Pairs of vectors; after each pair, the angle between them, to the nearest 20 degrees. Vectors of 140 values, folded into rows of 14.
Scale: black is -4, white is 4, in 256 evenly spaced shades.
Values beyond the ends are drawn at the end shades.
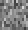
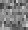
40 degrees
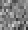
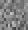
40 degrees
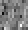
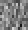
120 degrees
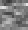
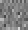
100 degrees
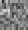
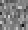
120 degrees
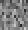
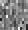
120 degrees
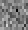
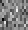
140 degrees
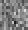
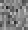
40 degrees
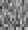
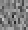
80 degrees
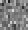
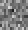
120 degrees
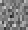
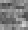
80 degrees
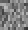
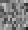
40 degrees
